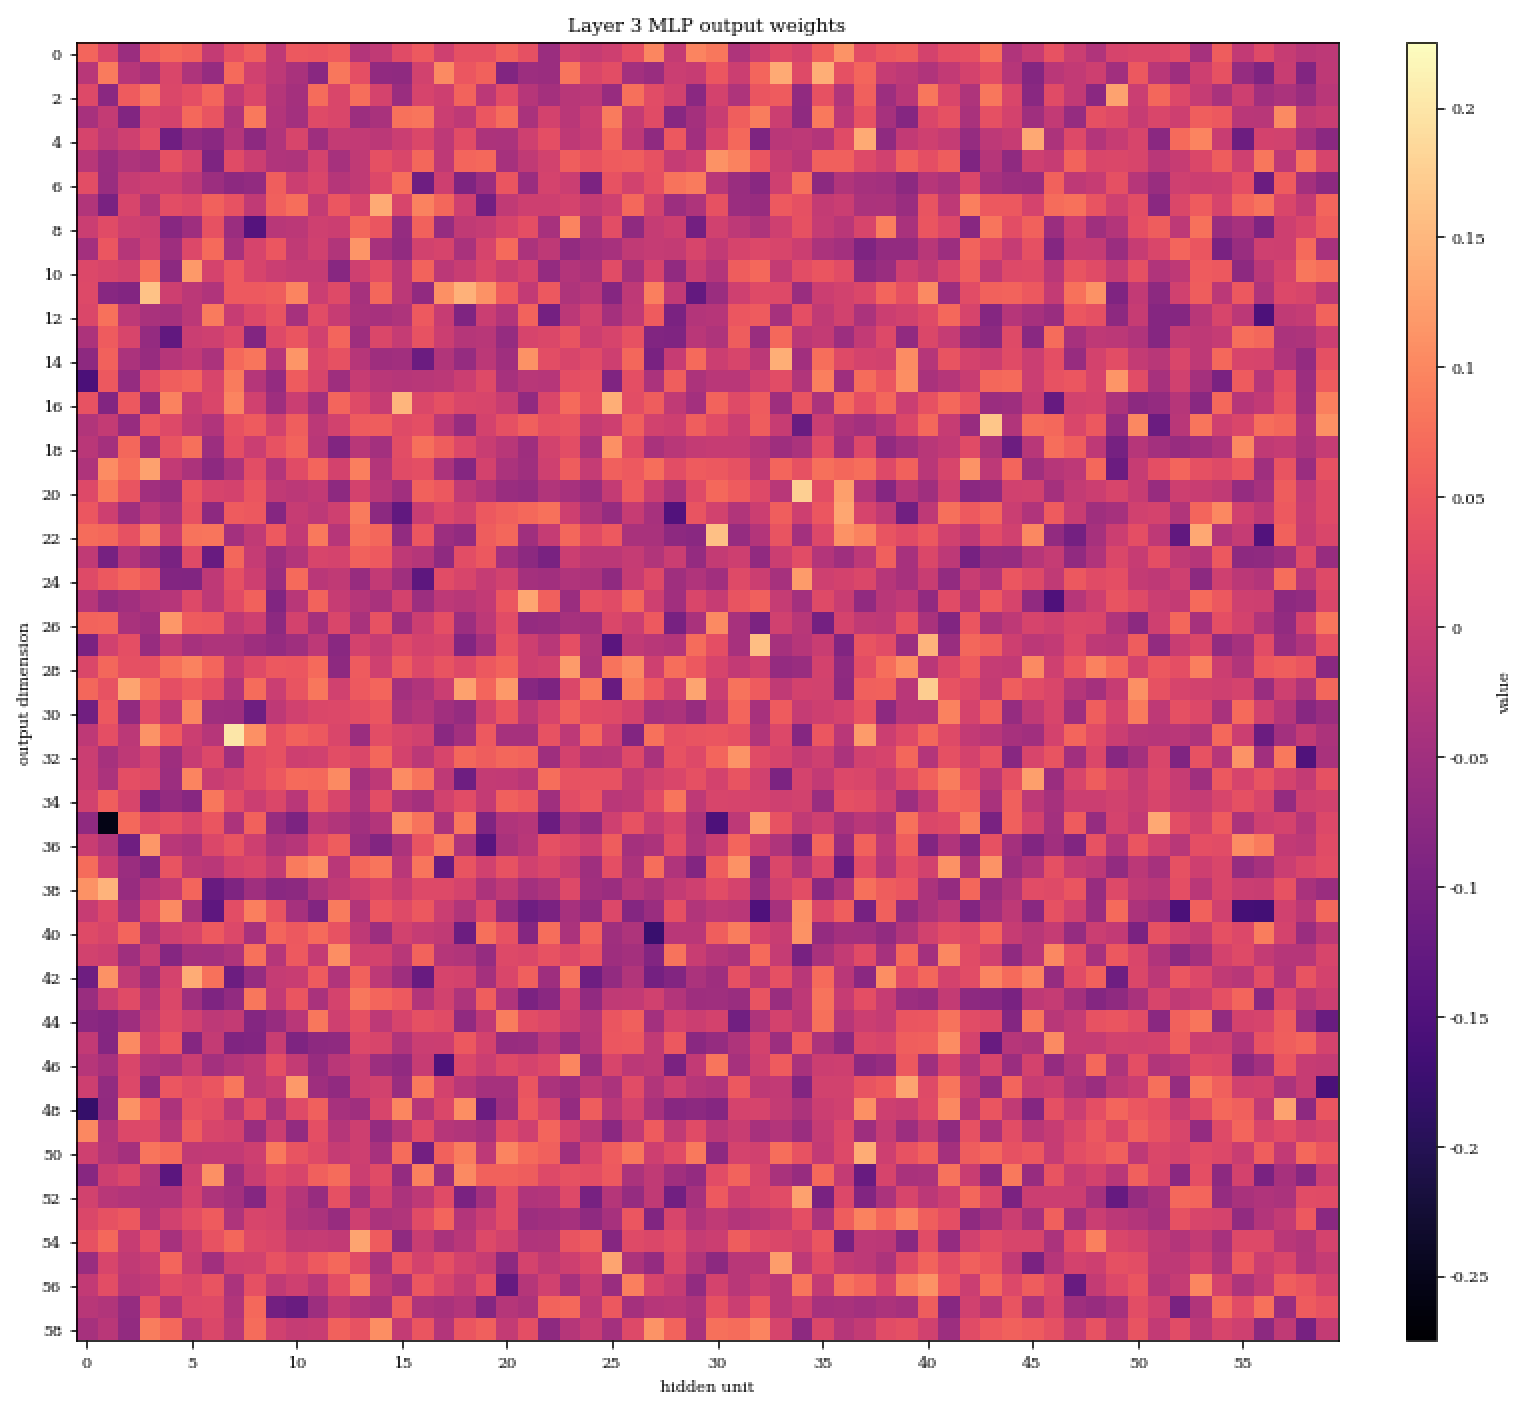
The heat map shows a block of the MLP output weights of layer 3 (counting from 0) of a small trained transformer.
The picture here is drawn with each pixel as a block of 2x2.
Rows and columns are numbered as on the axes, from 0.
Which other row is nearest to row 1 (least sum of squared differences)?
55
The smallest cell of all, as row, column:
35, 1
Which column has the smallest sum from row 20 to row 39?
56
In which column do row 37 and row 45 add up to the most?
41
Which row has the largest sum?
28
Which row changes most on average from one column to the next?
39
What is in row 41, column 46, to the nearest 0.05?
0.1
